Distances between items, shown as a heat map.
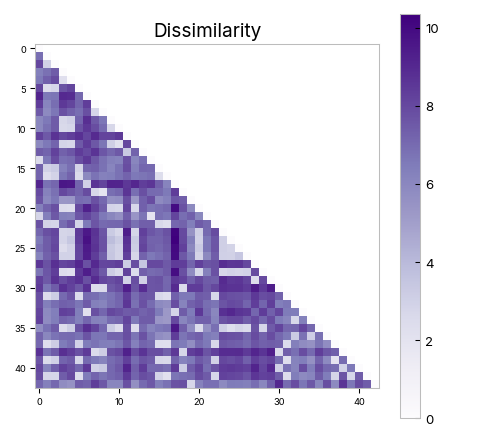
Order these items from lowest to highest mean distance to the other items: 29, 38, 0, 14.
14, 0, 38, 29
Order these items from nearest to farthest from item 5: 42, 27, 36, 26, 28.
36, 42, 26, 28, 27
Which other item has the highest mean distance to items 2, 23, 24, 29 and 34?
17
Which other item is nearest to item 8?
18
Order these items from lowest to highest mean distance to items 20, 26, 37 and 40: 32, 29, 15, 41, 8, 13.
15, 8, 41, 32, 13, 29
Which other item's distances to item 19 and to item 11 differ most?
42
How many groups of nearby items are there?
8
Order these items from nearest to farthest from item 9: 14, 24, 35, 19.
35, 24, 19, 14
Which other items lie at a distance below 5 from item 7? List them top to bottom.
8, 18, 30, 38, 40
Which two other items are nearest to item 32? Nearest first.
34, 36
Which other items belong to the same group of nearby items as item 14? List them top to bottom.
0, 21
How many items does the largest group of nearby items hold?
12
